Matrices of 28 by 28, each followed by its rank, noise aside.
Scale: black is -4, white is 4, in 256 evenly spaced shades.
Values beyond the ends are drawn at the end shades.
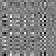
one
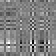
one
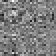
four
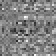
four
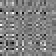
two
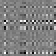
one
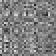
four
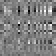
one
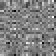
three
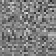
four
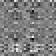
three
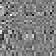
four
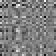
two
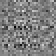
three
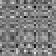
two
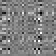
two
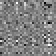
three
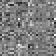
four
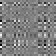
one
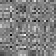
three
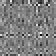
four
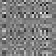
two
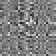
four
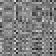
two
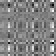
one
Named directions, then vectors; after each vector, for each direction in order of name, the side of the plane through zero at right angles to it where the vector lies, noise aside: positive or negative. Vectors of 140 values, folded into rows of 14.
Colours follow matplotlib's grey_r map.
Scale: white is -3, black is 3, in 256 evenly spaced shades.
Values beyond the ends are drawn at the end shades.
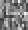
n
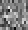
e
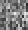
positive, positive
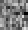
negative, negative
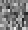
negative, negative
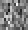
positive, negative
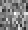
positive, positive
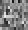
positive, negative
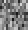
negative, negative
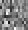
negative, positive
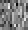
positive, positive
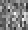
positive, positive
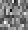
negative, positive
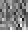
negative, negative
